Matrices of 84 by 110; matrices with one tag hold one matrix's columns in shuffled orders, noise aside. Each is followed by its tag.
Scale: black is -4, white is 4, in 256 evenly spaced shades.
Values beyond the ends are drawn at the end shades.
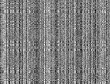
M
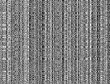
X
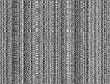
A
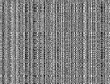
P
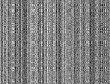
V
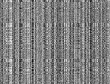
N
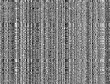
N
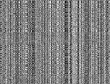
A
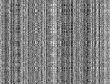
V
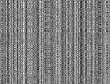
A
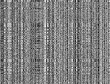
N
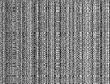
P
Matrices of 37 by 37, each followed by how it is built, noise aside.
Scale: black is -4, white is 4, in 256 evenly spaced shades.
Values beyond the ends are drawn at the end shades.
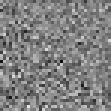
lower triangular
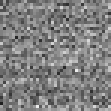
blocks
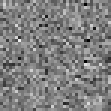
low rank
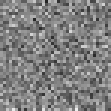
low rank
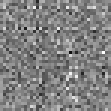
low rank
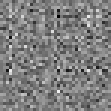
low rank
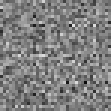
low rank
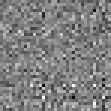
low rank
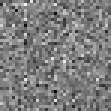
uneven columns
